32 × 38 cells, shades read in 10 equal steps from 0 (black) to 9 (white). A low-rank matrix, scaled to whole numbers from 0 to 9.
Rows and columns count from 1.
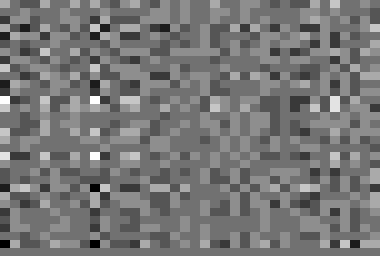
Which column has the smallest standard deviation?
20
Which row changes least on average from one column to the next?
32
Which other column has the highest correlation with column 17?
25
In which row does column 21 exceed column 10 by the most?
31
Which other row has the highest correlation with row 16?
7
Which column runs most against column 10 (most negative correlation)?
2
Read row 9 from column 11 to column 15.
3 5 5 5 4
